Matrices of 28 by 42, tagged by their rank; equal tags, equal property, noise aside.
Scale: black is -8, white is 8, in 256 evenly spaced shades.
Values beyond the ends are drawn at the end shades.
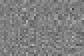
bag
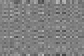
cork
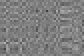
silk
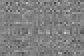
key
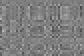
silk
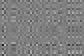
cork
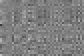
silk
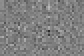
bag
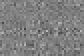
key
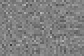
bag
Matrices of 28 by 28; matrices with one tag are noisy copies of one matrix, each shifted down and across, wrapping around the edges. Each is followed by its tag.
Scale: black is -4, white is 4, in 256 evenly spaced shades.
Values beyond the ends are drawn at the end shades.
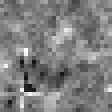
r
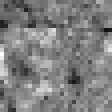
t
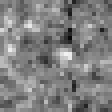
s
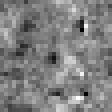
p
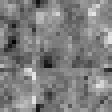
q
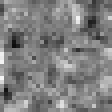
q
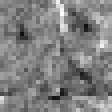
t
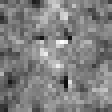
p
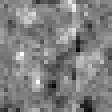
q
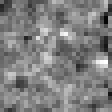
s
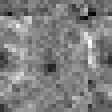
t
